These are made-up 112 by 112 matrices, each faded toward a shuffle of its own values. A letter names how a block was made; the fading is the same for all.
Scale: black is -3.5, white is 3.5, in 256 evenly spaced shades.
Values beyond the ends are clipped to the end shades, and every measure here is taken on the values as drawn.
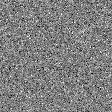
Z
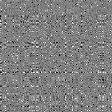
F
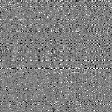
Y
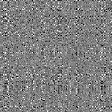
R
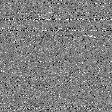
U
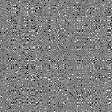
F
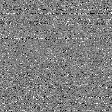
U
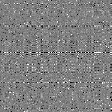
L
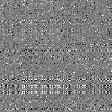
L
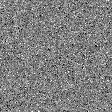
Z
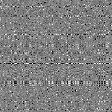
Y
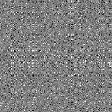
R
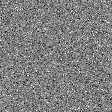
Z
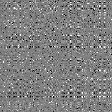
F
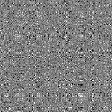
R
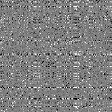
L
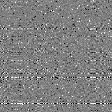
Y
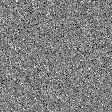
Z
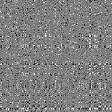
F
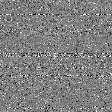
U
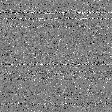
U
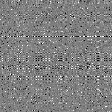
L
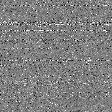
U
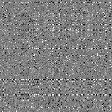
Y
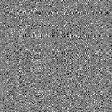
R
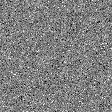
Z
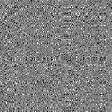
R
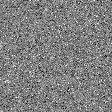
Z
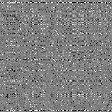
L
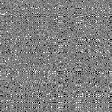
Y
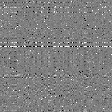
L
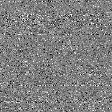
U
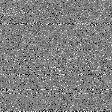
U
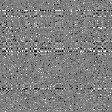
L
